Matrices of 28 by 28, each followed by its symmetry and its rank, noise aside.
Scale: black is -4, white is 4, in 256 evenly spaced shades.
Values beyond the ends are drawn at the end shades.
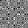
symmetric, rank three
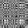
symmetric, rank two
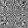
no symmetry, rank three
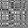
no symmetry, rank two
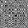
symmetric, rank three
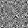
antisymmetric, rank four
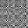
symmetric, rank two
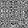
antisymmetric, rank four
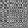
no symmetry, rank two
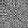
symmetric, rank three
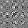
symmetric, rank three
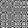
symmetric, rank two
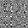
no symmetry, rank three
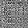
antisymmetric, rank four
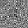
symmetric, rank three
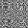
no symmetry, rank three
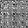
symmetric, rank three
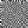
no symmetry, rank two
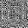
no symmetry, rank three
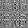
antisymmetric, rank four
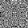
antisymmetric, rank four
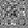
symmetric, rank three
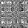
no symmetry, rank two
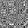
no symmetry, rank three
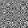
no symmetry, rank three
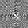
symmetric, rank three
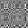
no symmetry, rank two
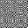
symmetric, rank two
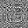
no symmetry, rank three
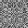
no symmetry, rank three
